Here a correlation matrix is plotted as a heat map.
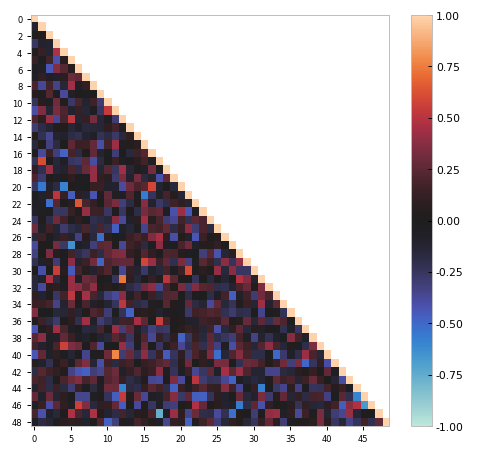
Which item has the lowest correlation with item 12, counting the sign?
44
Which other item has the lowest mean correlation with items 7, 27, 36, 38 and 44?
47
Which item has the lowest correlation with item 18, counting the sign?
40
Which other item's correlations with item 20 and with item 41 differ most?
4
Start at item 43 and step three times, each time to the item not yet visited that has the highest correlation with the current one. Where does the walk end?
46
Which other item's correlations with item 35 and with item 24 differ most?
0
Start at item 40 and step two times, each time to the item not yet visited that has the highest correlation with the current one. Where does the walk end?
10
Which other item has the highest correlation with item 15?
29
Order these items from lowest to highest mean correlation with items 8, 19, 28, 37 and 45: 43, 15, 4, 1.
1, 15, 4, 43
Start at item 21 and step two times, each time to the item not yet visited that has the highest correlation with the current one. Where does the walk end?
3
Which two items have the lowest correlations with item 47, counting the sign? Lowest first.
17, 27
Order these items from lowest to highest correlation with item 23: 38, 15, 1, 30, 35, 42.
42, 38, 1, 30, 35, 15
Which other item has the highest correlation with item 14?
36
